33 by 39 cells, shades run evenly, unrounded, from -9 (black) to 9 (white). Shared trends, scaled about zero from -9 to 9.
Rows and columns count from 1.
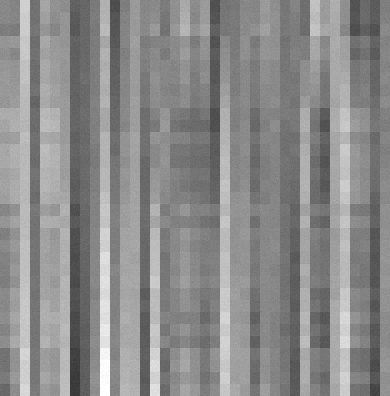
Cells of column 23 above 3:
24
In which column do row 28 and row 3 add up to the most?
11
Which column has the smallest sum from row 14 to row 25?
8
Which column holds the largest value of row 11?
35
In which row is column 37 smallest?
3
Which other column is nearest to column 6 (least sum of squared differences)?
2
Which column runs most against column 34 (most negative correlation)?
39
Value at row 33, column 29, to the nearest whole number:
-1
